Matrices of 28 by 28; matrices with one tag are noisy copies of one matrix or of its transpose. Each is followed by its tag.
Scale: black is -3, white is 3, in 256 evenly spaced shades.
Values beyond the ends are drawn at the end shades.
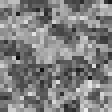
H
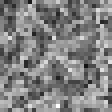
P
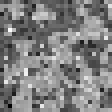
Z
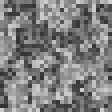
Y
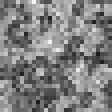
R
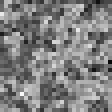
Z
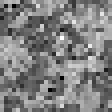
Y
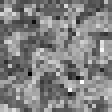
Z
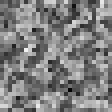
P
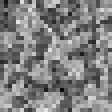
P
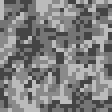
Y
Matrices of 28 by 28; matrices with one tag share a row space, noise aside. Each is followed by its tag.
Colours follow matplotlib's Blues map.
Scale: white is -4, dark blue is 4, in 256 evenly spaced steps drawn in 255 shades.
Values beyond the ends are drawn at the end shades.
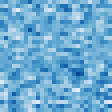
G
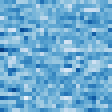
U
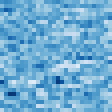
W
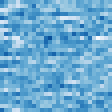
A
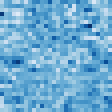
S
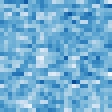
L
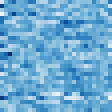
W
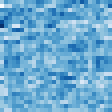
A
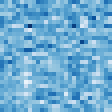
L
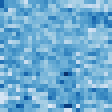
U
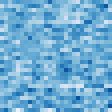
G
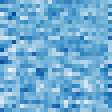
W
